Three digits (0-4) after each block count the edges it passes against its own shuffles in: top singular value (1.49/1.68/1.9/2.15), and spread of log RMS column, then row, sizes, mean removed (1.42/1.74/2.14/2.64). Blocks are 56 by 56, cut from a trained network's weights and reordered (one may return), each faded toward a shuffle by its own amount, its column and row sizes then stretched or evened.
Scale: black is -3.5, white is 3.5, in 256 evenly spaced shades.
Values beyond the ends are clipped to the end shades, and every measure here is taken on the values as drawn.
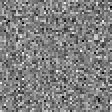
1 2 0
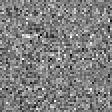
0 1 3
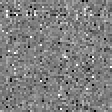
0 2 0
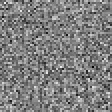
0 0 0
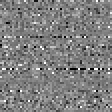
0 0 4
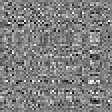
4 2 4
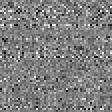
2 0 4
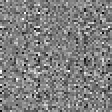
2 3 2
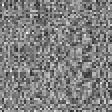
4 0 0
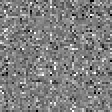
0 3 3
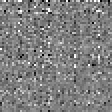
0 2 3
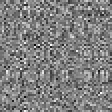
4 2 0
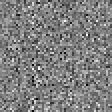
0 2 1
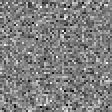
1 1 2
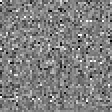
0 2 2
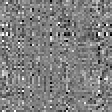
2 4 0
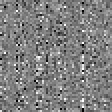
2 4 0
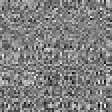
3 2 2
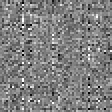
2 3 1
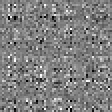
2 4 3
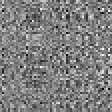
4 3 2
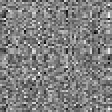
4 3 0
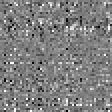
1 3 4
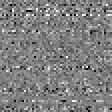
0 0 4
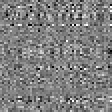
3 1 4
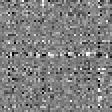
1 3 4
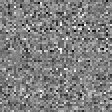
0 2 3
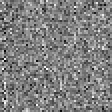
0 3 0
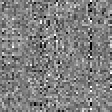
3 4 0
